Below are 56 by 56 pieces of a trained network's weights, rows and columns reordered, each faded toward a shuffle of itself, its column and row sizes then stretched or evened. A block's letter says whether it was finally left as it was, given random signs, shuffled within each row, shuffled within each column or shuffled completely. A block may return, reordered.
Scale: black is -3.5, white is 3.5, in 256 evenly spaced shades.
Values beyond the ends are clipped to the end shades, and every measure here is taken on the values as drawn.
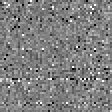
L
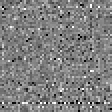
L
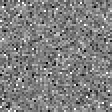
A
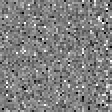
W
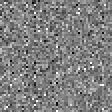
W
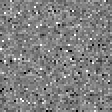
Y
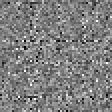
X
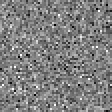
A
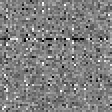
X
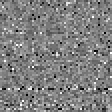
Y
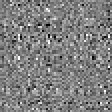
L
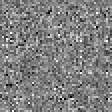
X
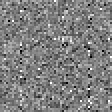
W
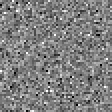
A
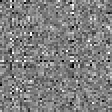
L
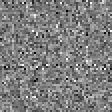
X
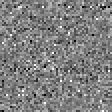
Y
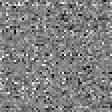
X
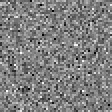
A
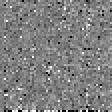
L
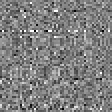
L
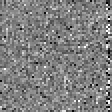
W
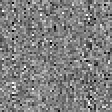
W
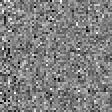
W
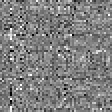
L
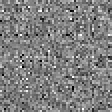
L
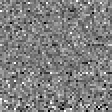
Y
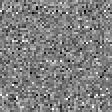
Y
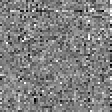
X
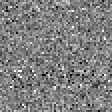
Y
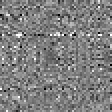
L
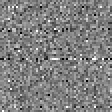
X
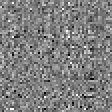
L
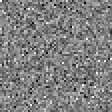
A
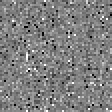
W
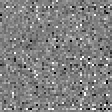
X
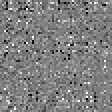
L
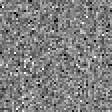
A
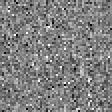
W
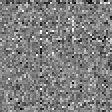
X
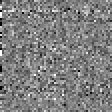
X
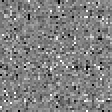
X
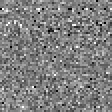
Y
